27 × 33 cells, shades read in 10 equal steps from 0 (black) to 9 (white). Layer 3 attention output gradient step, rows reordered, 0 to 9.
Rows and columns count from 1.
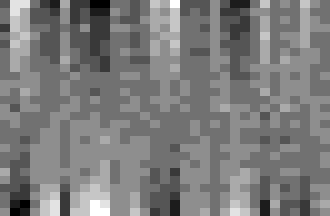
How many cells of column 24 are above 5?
5
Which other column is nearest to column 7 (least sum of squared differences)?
17
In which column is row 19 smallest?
18
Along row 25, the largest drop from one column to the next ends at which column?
7
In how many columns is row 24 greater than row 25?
5
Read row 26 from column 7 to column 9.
2 6 7
